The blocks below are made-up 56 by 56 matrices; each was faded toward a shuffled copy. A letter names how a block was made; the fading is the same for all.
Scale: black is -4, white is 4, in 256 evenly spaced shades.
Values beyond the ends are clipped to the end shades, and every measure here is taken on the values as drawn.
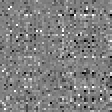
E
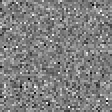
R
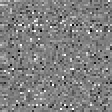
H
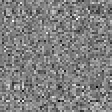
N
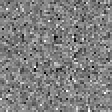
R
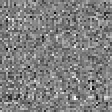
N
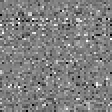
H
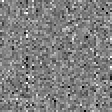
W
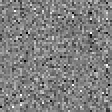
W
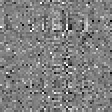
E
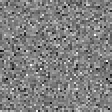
R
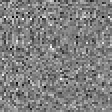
N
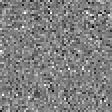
R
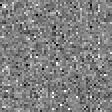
R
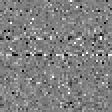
H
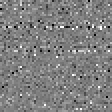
H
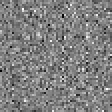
N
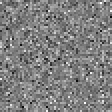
W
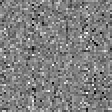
W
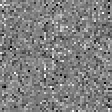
W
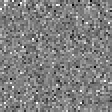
R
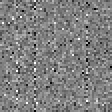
W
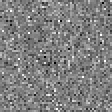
R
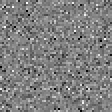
R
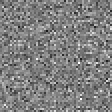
N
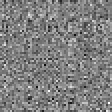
N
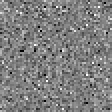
R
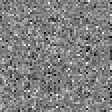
W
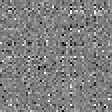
E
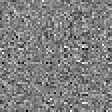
N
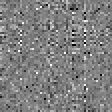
E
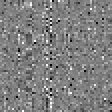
E
